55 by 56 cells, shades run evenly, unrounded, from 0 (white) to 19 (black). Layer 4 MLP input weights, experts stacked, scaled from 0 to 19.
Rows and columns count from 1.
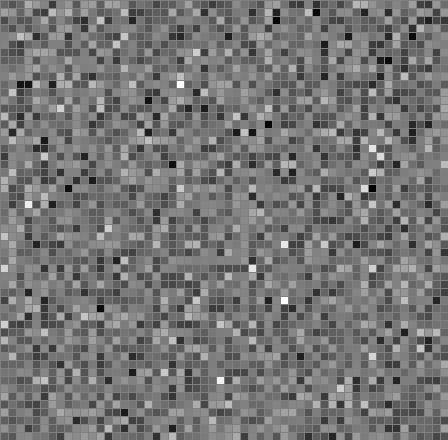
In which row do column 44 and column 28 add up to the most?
5
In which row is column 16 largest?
52
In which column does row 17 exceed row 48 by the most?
30
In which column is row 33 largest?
15
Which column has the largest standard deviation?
47
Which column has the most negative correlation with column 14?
22
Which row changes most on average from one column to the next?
2
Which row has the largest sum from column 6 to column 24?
46
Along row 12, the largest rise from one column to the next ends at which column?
3
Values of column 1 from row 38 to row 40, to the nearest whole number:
14 10 11
